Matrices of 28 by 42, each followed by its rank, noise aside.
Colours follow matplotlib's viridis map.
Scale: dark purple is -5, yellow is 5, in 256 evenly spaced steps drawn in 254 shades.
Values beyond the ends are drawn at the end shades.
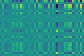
one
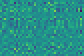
four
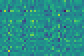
four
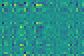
three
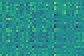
four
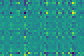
two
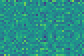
four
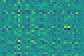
four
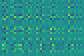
two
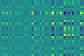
one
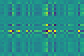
one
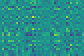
three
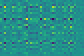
two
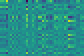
two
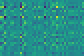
two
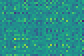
four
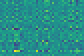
three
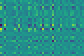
two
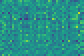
four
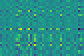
two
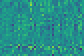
four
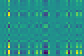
one
